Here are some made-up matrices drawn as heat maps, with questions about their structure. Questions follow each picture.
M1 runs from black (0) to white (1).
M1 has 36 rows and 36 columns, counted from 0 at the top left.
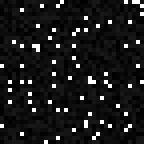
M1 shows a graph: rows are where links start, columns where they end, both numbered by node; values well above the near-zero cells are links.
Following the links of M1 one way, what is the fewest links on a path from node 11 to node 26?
2
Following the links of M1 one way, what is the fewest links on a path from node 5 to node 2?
5
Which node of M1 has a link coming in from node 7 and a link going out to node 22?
node 19
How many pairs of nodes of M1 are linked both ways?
3
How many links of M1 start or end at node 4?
1
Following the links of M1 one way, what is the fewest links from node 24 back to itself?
7
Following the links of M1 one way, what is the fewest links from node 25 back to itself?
8
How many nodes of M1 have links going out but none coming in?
5
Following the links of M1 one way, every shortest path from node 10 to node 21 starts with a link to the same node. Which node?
node 34
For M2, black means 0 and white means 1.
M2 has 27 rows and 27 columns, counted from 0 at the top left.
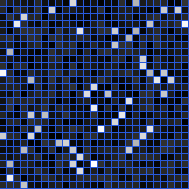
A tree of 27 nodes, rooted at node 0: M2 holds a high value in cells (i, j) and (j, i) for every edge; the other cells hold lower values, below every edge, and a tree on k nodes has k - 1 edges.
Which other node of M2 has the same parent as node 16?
11
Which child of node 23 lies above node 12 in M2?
13
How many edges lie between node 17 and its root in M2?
4
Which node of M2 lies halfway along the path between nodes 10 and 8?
19
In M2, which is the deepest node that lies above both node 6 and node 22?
4
